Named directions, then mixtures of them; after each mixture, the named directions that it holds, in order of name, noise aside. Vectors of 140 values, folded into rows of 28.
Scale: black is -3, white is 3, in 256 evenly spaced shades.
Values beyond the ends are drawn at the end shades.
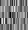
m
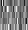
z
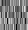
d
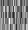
d, m, z.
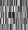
d, m, z.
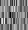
m.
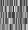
d, m, z.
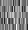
d, m.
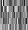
z.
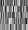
d, m, z.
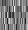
d, m.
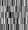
d, m, z.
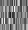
d, m, z.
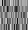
d, m, z.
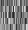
d, m, z.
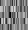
m.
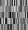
m.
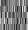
d.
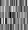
m.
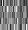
m, z.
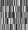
d, m, z.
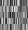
m, z.
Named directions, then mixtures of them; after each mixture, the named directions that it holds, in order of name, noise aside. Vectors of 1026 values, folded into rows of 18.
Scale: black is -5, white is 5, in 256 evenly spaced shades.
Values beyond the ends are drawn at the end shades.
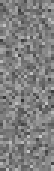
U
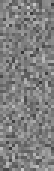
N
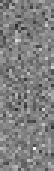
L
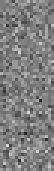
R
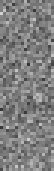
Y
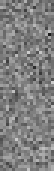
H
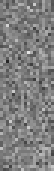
H, L, N.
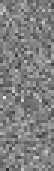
N, U, Y.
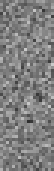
L, N, Y.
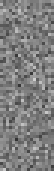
H, U.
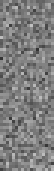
N, U, Y.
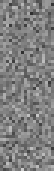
N.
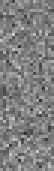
H, R.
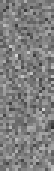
H, L, U.
